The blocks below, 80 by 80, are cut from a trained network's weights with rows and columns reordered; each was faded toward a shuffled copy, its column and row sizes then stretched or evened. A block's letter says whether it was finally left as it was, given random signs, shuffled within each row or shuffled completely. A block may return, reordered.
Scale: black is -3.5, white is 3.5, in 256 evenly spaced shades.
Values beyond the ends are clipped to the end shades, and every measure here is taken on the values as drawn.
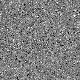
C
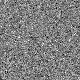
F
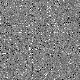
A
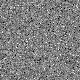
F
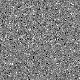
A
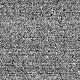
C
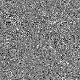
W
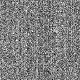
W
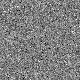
F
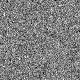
F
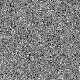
W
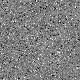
F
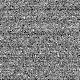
C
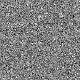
A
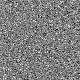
F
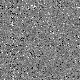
A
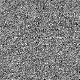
A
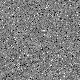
F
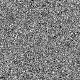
C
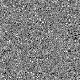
W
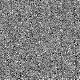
A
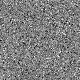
F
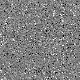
A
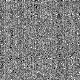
W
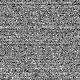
C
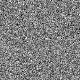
A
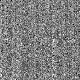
W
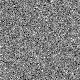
F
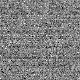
W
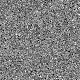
F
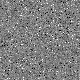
F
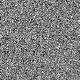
A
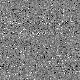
C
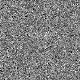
A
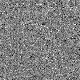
C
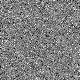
F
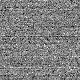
C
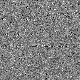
C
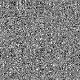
W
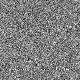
C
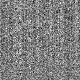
W
